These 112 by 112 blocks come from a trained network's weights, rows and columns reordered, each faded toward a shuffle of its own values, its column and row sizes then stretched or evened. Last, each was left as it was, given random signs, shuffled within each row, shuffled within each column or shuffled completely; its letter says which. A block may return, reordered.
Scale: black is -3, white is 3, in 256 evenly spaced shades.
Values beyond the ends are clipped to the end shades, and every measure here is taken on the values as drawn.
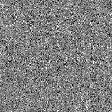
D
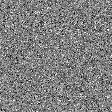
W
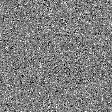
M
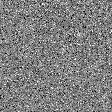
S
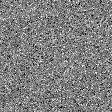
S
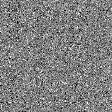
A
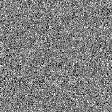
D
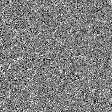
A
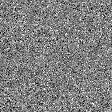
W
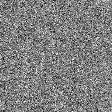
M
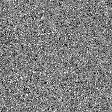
W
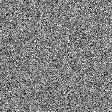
A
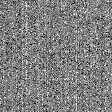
M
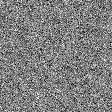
S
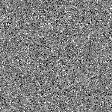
A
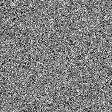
W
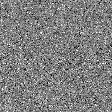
W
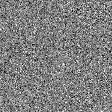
M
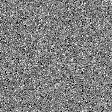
M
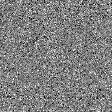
A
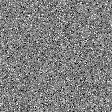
S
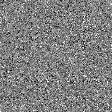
A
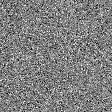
S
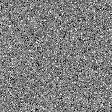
M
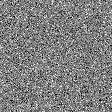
S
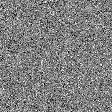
S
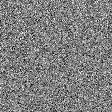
S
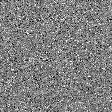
W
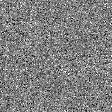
A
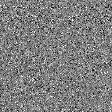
A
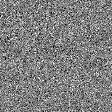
A
